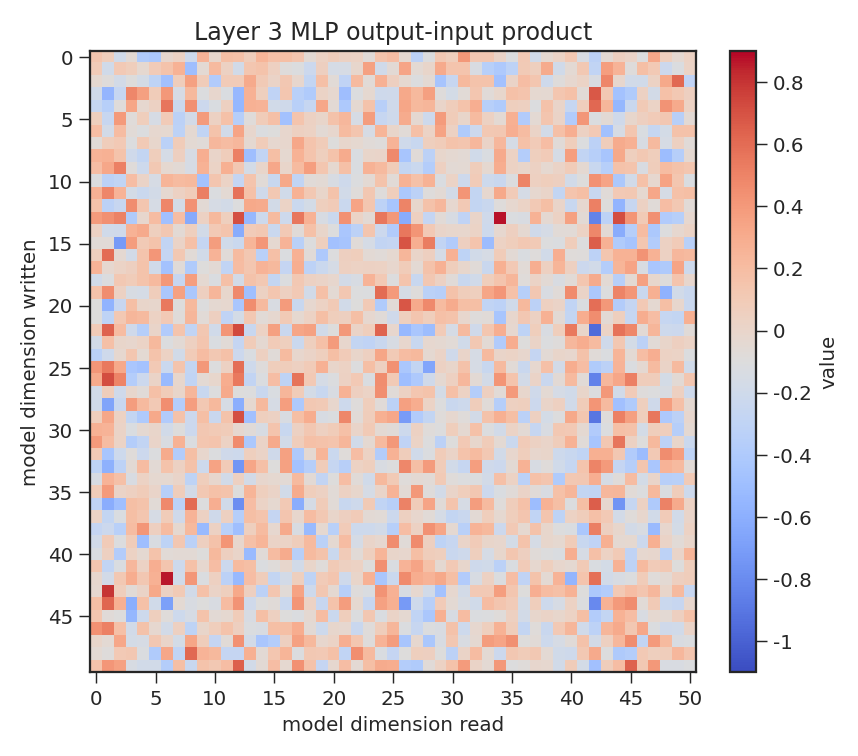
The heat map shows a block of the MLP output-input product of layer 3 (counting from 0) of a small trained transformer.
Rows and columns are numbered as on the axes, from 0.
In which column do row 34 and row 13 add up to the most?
34
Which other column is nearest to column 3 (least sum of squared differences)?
28
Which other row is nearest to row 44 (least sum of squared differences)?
26
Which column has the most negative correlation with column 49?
21
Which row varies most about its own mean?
13
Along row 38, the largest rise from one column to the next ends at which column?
42
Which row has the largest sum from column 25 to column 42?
36
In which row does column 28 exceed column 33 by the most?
15
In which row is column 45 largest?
49
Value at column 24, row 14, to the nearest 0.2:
-0.2
